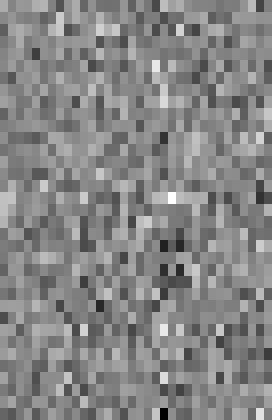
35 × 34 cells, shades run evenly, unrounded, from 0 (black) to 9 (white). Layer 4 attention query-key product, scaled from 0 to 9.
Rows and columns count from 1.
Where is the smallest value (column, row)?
21, 35
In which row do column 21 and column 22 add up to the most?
17
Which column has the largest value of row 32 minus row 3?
9
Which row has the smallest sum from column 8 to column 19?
26
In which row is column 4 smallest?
20
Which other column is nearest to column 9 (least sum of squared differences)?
1
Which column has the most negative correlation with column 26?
18
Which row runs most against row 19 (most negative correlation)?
22
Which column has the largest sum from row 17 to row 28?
28
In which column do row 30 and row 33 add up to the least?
24
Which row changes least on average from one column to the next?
14
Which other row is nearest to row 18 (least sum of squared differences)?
34
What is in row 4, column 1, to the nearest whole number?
4
